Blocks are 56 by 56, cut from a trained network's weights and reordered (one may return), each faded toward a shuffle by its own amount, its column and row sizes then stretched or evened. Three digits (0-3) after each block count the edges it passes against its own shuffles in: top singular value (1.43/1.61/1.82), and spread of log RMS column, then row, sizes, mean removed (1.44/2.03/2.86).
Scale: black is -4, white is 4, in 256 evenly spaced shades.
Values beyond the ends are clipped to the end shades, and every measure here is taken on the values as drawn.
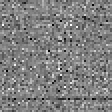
0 1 1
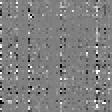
1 3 2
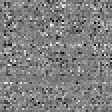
0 1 2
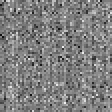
1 0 1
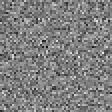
2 0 2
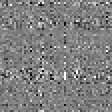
2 2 3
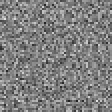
3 1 0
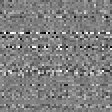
3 0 3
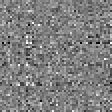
2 2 2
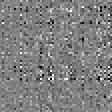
1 3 2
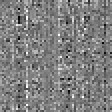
2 2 1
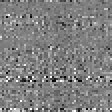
1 0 3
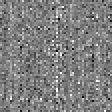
1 2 1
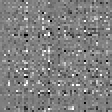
1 2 2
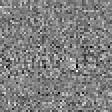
1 0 2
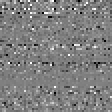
0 0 3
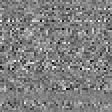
2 0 3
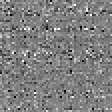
0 1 2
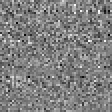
0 1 2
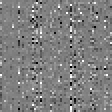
1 3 0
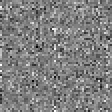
0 2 2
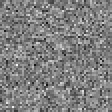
2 1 0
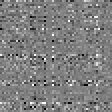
2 2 3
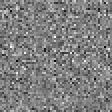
0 2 2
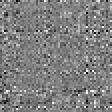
3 2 2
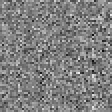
2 1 1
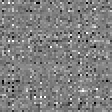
1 2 2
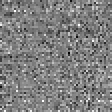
0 1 0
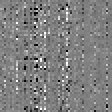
2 3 1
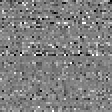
1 0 3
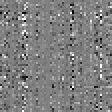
1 3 1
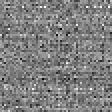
1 1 1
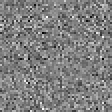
2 1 2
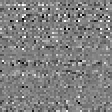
1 1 3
